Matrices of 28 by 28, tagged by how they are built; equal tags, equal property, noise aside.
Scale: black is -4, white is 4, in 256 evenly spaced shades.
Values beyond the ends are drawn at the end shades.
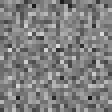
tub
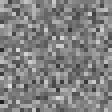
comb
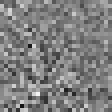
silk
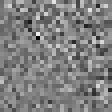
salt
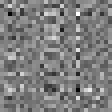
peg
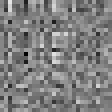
peg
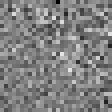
salt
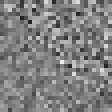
salt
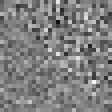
salt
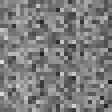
comb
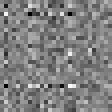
peg
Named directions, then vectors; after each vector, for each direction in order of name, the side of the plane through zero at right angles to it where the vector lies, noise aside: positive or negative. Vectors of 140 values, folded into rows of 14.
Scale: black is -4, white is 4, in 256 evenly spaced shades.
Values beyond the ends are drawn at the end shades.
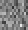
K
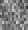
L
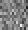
positive, positive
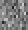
positive, negative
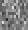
negative, positive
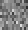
positive, positive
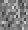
negative, positive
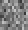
negative, positive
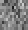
positive, negative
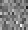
positive, positive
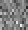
positive, positive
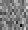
negative, negative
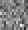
positive, positive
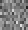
positive, positive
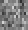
negative, positive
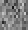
positive, negative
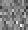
positive, positive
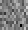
negative, negative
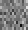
negative, negative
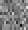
negative, negative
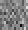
negative, negative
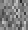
negative, positive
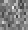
negative, positive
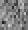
positive, negative
